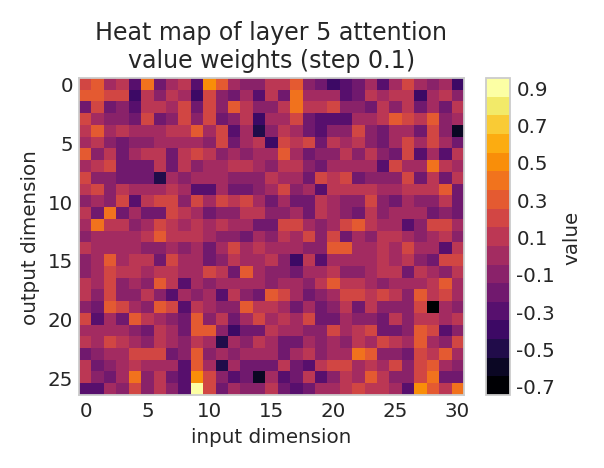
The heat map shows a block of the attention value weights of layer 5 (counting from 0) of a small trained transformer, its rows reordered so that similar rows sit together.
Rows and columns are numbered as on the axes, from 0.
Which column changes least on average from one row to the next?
8
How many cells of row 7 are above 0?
11
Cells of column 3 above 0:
9
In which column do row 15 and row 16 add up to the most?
2
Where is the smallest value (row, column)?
19, 28
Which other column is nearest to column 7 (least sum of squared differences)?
3
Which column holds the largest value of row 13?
6
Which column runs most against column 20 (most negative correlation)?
5
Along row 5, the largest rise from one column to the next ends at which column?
16
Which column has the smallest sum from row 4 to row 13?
30
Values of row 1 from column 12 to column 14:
-0.2 0 -0.3
